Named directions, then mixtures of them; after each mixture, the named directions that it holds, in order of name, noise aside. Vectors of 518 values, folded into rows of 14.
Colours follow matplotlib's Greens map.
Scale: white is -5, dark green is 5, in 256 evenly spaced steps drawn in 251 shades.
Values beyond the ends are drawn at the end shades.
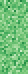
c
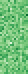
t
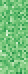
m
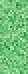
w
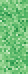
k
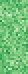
k.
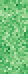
k, w.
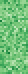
c, k.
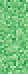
c.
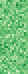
c, w.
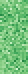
k, t.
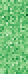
m, t.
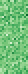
m, t.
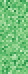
c.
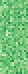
m.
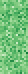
k, m.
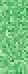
m.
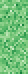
m, w.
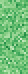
w.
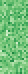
m.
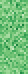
w.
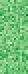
t.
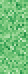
w.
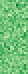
k, w.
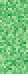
c, k.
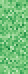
w.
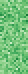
k, t.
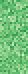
t, w.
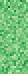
c.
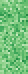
k, t.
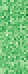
m, t.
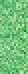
w.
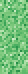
c.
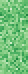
k, t.
